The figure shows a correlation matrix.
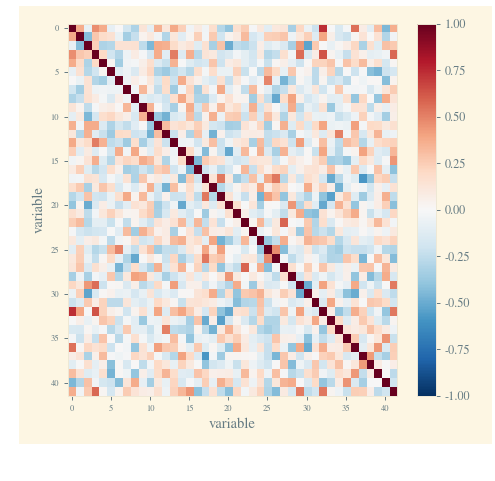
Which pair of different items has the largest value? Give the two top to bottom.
0, 32
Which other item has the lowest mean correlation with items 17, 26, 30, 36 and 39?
8
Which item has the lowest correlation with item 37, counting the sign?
17
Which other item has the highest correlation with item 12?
34
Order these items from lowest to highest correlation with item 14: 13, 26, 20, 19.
20, 26, 19, 13
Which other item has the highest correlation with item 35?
40
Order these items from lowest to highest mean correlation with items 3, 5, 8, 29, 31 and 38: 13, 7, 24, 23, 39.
23, 39, 7, 24, 13
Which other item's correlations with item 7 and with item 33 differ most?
19
